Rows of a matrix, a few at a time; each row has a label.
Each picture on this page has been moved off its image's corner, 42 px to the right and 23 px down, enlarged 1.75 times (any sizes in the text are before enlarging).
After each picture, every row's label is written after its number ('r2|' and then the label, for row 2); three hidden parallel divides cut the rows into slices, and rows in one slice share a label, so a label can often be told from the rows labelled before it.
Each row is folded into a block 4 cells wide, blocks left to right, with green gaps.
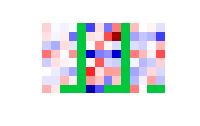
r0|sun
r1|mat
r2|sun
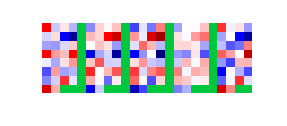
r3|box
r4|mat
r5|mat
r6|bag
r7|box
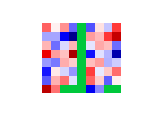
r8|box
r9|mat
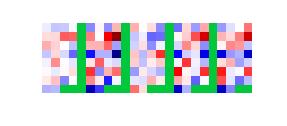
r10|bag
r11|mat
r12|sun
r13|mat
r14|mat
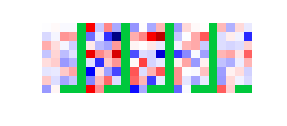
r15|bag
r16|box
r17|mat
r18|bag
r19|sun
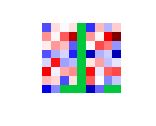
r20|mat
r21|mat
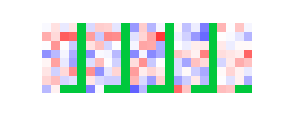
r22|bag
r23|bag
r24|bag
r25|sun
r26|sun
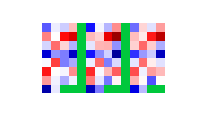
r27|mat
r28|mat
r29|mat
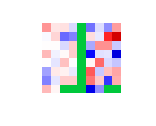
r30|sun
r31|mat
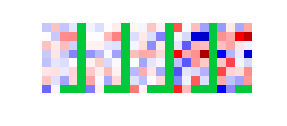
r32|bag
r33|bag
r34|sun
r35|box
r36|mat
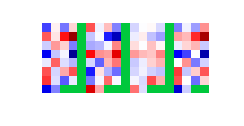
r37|mat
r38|box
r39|sun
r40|mat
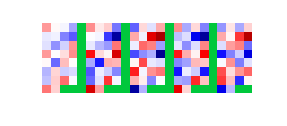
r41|sun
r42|box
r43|mat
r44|box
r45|mat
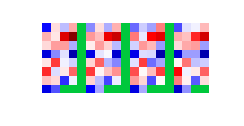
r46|mat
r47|mat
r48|mat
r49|mat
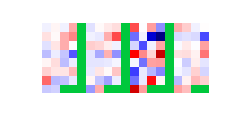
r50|bag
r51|bag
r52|box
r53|sun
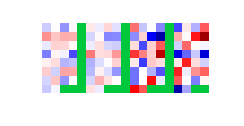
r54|bag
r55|sun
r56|box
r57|mat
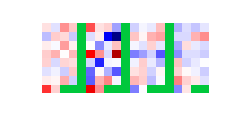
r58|sun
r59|box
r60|bag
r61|bag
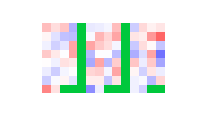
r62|sun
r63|bag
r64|bag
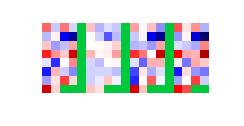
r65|box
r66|sun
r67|box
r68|box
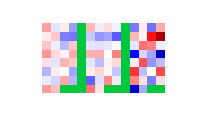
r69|sun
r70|sun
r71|mat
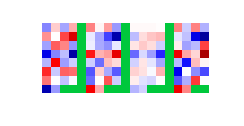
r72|mat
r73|box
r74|bag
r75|box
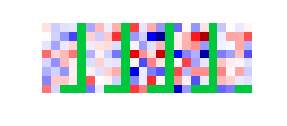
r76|sun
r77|bag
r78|box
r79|mat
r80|bag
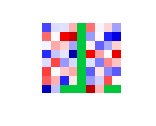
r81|mat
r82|box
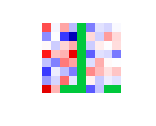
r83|box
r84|bag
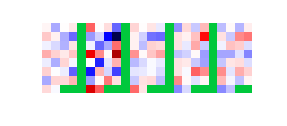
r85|sun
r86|box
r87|sun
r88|bag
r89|bag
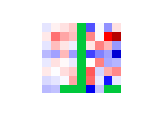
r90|bag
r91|mat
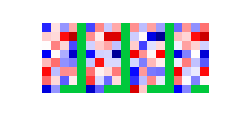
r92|mat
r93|mat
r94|box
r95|mat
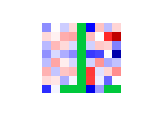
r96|bag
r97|mat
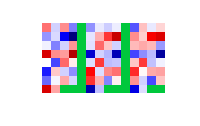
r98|box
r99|mat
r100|mat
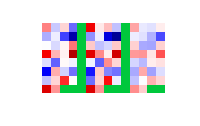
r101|box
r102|box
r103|sun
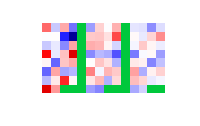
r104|box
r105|bag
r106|bag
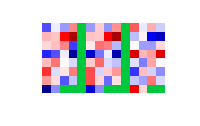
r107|mat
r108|mat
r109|box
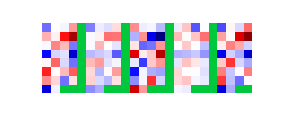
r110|mat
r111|bag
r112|box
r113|bag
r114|mat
